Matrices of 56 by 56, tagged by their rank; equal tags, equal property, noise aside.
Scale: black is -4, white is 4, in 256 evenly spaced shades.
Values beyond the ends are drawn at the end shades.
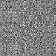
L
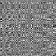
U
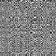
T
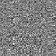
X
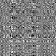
U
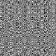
T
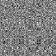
L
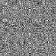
L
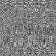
T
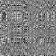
U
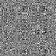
L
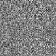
X
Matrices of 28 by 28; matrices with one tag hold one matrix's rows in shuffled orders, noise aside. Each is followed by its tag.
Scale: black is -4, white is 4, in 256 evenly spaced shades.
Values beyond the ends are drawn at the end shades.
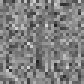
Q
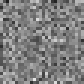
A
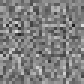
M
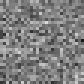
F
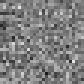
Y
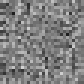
Y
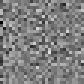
A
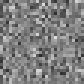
A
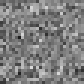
F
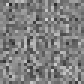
Q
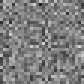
A
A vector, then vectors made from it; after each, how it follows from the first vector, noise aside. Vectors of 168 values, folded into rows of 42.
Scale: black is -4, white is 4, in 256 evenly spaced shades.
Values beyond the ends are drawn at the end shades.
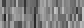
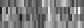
reversed, negated.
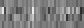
wrapped around, negated, partly zeroed.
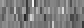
wrapped around, negated, partly zeroed.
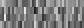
sign-scrambled.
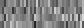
sign-scrambled.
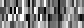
wrapped around, scaled up.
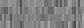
wrapped around, shrunk.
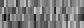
sign-scrambled.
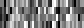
wrapped around, scaled up.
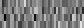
sign-scrambled.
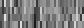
sign-scrambled.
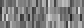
reversed, negated.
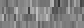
wrapped around, negated, partly zeroed.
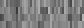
wrapped around, shrunk.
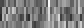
reversed, negated.
